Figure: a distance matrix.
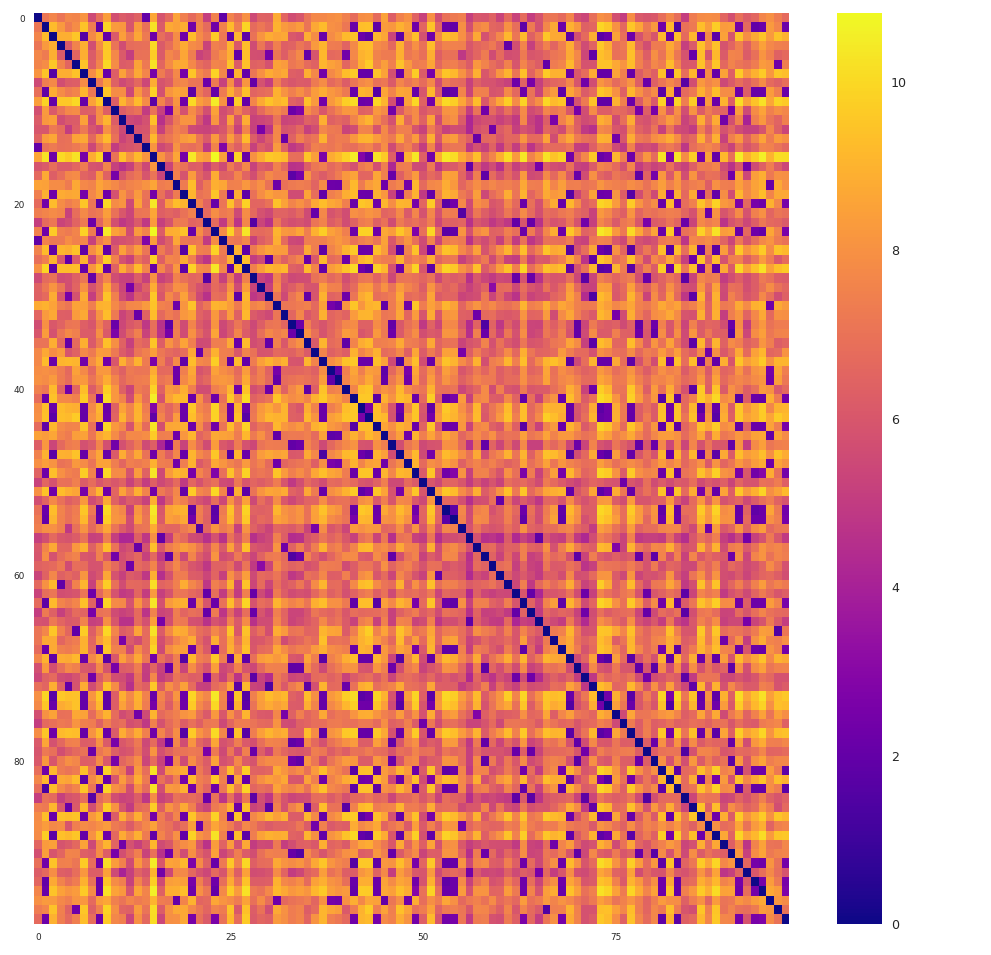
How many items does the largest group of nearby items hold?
19
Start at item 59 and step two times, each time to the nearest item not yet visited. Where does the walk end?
29
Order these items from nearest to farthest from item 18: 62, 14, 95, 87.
95, 87, 62, 14
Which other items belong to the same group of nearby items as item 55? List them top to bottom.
21, 36, 87
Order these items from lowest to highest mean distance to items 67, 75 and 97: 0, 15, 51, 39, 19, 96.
0, 39, 96, 19, 51, 15
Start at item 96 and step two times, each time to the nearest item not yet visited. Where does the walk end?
5
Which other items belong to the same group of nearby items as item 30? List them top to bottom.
4, 26, 35, 40, 72, 85
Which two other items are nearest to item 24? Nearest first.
0, 14
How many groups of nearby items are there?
16
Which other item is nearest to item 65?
56
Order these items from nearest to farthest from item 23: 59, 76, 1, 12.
1, 12, 59, 76
